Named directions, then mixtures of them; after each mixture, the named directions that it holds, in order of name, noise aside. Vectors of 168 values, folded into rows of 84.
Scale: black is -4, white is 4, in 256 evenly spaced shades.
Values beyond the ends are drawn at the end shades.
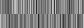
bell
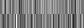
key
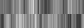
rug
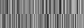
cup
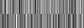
key.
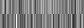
key.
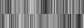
bell, rug.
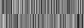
bell, cup, key.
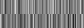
bell, cup, key.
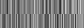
cup.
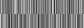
bell.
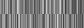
cup.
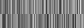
cup, key.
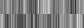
key, rug.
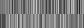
bell, cup, rug.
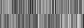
bell, rug.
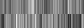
key, rug.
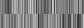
bell, rug.
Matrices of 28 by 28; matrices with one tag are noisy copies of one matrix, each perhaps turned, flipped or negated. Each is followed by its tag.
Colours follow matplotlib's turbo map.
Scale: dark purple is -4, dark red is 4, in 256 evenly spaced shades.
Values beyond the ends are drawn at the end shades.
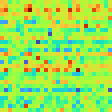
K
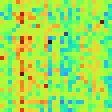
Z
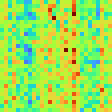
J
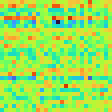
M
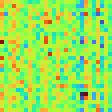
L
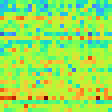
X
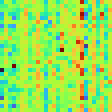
L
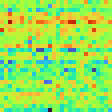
Z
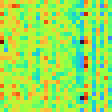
L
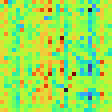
Z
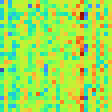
L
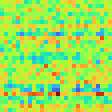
M
